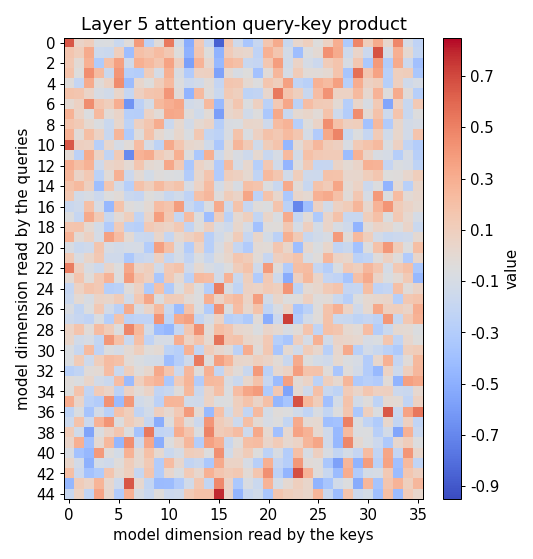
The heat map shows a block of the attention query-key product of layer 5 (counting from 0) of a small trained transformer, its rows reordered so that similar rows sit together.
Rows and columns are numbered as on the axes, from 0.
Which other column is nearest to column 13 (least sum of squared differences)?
16
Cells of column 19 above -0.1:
29
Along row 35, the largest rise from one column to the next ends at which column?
23
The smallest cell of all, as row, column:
0, 15
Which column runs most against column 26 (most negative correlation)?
6
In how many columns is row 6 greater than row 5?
14
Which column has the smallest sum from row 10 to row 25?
12
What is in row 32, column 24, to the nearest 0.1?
0.2
